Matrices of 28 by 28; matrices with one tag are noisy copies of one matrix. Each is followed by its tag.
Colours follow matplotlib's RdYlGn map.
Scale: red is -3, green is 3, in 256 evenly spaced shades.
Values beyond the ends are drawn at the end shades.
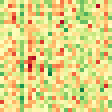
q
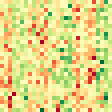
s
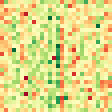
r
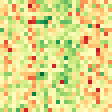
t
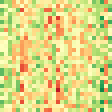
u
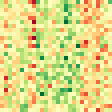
t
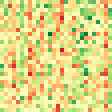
q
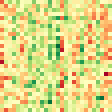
r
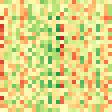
r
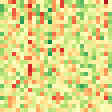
q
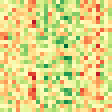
t
